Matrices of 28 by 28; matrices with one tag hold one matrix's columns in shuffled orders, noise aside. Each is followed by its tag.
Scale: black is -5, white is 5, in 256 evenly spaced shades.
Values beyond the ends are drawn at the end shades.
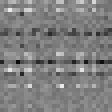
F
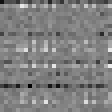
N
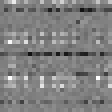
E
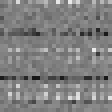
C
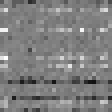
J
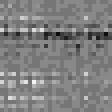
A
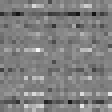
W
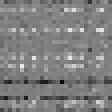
J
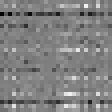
W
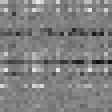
F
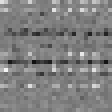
F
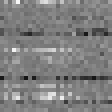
C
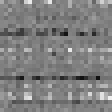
C
